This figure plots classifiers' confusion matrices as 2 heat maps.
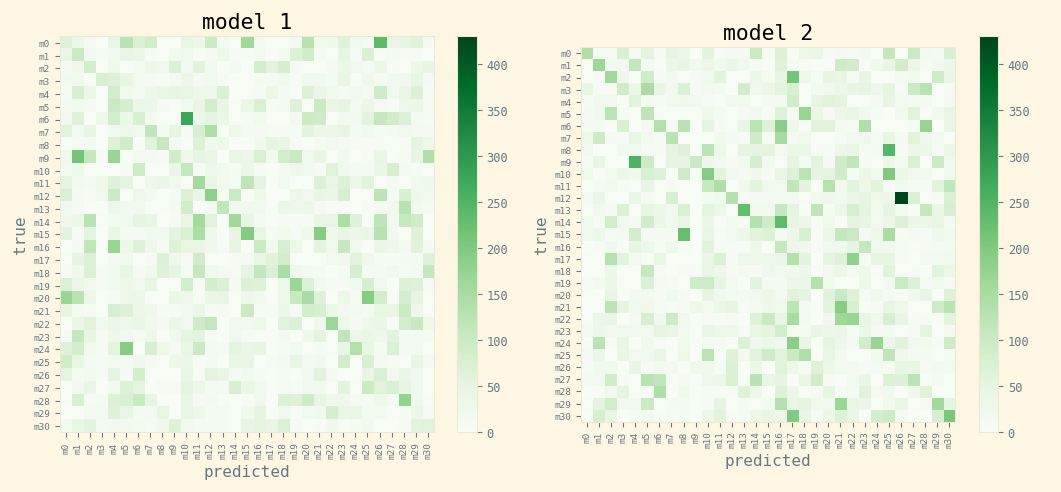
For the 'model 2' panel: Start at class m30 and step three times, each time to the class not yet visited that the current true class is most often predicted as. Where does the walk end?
m21
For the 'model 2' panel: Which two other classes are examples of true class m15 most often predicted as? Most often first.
m8, m25
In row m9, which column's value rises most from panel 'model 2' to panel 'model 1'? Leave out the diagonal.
m1
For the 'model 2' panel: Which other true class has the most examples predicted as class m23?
m6
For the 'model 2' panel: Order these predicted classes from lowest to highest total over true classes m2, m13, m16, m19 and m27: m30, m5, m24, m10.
m24, m30, m10, m5
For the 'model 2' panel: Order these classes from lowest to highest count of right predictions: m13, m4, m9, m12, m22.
m4, m9, m12, m22, m13
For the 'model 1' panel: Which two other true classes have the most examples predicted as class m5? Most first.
m24, m0
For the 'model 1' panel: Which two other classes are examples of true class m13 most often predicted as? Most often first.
m28, m10
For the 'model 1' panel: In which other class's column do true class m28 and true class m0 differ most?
m26
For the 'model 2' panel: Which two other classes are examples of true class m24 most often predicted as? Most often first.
m17, m1
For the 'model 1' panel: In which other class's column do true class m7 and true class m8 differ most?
m12
